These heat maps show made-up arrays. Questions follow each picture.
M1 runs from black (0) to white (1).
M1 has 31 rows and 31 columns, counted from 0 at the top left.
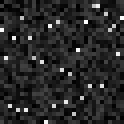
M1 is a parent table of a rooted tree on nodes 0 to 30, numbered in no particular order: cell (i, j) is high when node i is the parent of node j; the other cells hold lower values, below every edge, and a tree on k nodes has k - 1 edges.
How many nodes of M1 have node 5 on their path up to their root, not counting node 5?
10
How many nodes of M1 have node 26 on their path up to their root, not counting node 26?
3
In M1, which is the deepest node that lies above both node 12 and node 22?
27
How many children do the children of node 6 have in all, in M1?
2
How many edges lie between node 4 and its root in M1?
3
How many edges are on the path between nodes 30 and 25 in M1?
4
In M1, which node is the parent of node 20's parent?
1
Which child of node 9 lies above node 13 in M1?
3
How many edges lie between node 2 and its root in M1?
3
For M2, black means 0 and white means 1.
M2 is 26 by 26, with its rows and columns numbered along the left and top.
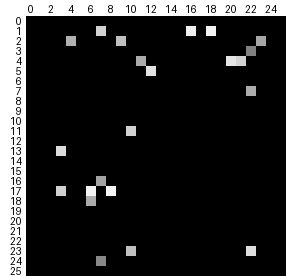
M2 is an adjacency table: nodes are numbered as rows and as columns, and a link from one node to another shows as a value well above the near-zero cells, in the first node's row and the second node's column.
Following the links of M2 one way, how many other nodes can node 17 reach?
4
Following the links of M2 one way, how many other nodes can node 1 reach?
5
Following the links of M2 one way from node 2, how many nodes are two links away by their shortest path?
5
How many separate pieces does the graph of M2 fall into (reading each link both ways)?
7
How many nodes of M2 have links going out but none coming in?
6
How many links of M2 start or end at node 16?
2
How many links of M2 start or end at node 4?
4
